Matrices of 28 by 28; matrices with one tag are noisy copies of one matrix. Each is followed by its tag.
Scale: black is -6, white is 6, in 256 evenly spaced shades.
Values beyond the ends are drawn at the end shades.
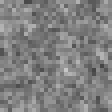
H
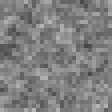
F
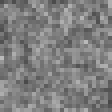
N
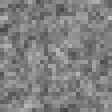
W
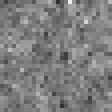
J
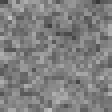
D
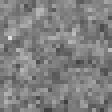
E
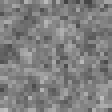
F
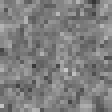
H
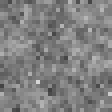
J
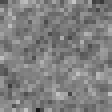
D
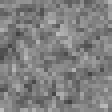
F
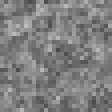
E
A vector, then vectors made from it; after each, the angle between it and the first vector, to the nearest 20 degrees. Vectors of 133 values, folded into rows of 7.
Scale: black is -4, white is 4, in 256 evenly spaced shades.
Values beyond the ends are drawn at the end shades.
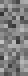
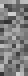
80 degrees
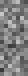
160 degrees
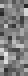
60 degrees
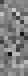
100 degrees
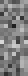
20 degrees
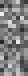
160 degrees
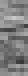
100 degrees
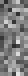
120 degrees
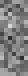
120 degrees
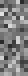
160 degrees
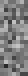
80 degrees
